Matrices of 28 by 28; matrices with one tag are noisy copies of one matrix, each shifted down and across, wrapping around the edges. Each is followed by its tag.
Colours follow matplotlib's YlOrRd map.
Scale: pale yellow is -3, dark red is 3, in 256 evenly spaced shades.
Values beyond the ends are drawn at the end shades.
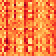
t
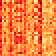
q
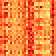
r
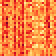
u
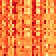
t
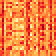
u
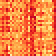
r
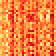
q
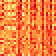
u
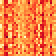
t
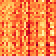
t
